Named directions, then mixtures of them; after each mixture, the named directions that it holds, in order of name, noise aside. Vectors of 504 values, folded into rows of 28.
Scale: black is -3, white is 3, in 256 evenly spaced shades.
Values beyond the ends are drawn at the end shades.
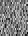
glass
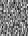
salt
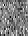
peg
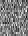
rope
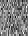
peg, rope, salt.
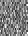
glass.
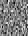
salt.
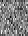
glass, peg.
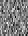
glass, peg, salt.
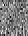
peg, salt.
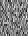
glass, rope.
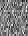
peg, rope, salt.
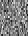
glass, salt.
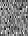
peg, rope.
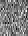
rope.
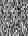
peg, salt.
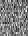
rope.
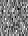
peg, salt.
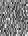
glass.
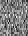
glass, rope, salt.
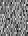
glass.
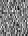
glass, salt.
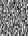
salt.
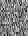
rope.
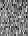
peg, rope.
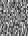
salt.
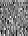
peg.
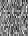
peg, rope, salt.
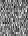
rope.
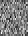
glass, peg, rope.
